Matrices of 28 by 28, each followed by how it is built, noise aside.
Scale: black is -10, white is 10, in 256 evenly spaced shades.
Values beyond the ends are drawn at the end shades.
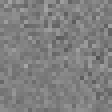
upper triangular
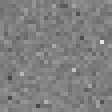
sparse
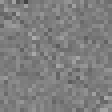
block diagonal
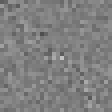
banded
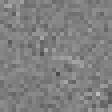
block diagonal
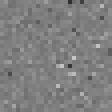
sparse
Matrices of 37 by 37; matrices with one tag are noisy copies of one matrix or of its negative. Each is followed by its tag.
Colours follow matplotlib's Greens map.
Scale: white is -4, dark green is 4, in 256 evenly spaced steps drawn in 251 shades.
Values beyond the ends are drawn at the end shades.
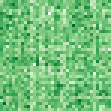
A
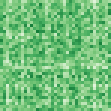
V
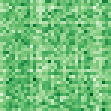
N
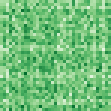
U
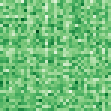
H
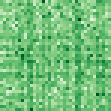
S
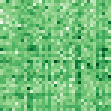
S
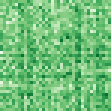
S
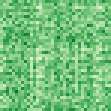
N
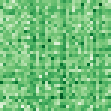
A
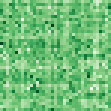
V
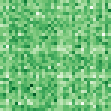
U
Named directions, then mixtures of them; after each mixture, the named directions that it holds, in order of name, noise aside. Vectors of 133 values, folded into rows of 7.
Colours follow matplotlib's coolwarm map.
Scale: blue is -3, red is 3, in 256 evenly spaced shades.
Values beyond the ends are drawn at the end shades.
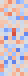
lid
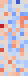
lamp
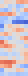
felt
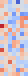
lamp.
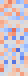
lid.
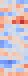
felt.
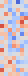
lamp.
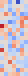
lamp.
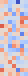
lamp.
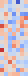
lamp.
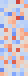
lamp, lid.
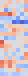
felt, lid.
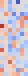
lamp.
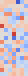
lamp, lid.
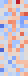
lamp.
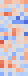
felt, lid.
